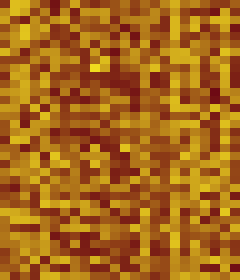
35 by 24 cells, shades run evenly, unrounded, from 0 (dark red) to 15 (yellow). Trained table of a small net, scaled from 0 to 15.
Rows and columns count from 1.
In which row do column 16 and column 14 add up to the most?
23
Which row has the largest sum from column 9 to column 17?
29
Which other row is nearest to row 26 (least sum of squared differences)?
35
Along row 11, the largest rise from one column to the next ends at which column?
18
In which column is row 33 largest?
22
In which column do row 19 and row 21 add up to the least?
9
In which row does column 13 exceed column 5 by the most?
6
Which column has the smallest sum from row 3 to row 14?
12
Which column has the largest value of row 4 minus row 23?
5
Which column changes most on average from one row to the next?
10
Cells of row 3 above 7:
14
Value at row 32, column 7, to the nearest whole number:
4
